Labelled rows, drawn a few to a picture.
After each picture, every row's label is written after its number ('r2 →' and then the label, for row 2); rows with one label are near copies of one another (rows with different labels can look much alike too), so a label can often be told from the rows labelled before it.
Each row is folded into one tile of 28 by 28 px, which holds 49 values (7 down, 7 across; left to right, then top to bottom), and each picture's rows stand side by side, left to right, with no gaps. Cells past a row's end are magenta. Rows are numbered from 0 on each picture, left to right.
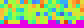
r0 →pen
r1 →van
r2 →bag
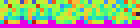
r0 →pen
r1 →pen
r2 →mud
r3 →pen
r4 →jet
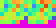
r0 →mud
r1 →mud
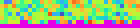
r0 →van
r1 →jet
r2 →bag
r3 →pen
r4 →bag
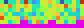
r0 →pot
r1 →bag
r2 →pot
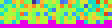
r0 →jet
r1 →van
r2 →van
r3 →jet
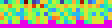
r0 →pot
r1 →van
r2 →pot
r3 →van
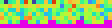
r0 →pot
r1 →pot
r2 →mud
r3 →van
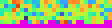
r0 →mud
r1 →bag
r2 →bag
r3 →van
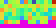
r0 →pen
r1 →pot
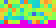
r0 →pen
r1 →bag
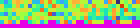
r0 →bag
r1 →jet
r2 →bag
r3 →pen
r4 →pen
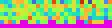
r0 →bag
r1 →pot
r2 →pot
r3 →pen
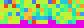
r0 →van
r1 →pen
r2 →jet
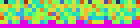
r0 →pot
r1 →jet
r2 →pot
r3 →pen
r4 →pot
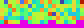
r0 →pen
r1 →jet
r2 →pot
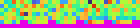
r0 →jet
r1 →van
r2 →van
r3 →pen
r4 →pen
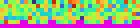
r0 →pen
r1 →pot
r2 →mud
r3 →mud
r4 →jet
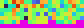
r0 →mud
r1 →van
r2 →mud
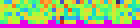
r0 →van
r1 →mud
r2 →pen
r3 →pen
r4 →van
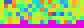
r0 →van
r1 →jet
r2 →bag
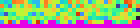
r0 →bag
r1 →bag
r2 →jet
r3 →pen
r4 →mud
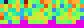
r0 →pot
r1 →mud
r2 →mud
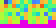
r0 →van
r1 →van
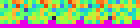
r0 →mud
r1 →mud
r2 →mud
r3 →mud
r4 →pot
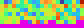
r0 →van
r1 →bag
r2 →pot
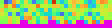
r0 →van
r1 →pot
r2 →bag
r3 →bag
